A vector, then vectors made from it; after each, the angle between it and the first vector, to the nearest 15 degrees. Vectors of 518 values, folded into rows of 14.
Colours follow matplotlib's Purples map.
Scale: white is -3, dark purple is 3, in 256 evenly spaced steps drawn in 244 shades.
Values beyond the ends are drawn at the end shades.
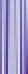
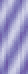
75 degrees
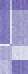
90 degrees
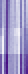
30 degrees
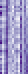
30 degrees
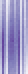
150 degrees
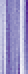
105 degrees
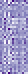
90 degrees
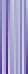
30 degrees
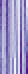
30 degrees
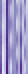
45 degrees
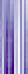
60 degrees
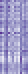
45 degrees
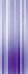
120 degrees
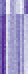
120 degrees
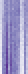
105 degrees
